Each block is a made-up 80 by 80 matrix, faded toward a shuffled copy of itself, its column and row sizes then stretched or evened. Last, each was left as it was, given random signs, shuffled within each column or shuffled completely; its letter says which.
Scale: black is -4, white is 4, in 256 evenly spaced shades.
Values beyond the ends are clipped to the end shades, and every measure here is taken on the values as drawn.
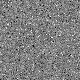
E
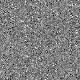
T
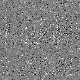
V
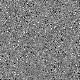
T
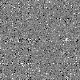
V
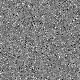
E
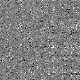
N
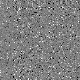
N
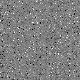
T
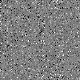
V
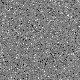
E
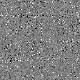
V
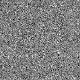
V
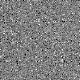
V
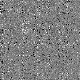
N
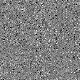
V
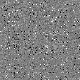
N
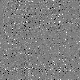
N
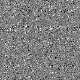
V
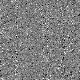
T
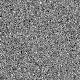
E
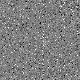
T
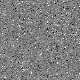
T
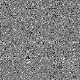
N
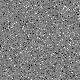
E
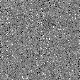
T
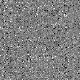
N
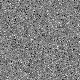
E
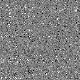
V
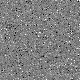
E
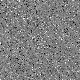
E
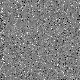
T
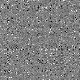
N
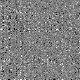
N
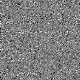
V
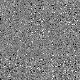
V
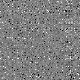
N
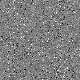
T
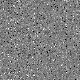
T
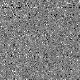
V
